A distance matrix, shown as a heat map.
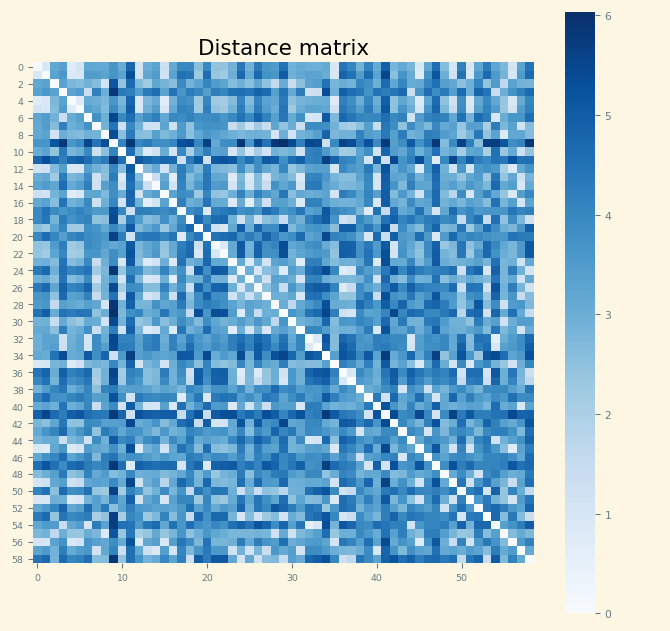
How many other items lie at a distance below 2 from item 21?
3
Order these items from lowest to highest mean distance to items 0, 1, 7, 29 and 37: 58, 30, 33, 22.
58, 30, 22, 33
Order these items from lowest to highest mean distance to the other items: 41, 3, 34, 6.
6, 3, 34, 41
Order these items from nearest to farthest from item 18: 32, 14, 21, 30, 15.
14, 30, 15, 32, 21
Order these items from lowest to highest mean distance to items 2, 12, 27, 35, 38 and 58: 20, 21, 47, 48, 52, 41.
48, 21, 52, 20, 47, 41
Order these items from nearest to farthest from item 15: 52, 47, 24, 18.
52, 18, 24, 47
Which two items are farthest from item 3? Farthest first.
9, 34
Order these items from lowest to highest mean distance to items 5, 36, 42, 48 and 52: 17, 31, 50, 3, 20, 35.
35, 31, 50, 17, 20, 3
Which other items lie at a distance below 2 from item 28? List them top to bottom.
2, 8, 30, 55
